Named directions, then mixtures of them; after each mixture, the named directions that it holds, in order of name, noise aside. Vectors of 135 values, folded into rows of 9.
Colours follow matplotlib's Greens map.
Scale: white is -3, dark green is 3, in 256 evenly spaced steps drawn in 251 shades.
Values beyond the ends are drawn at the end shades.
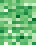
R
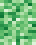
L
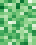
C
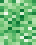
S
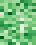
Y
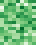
C, R, Y.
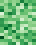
Y.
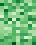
L, S.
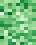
Y.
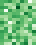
C, R.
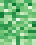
L.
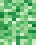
L.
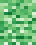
R, Y.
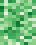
C, S.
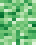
L.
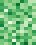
C, R, Y.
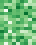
C, R.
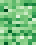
R.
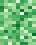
C, S.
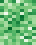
S.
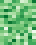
C, L, S.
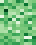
L, R, S.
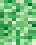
L.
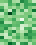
Y.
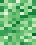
C, S.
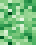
C, Y.
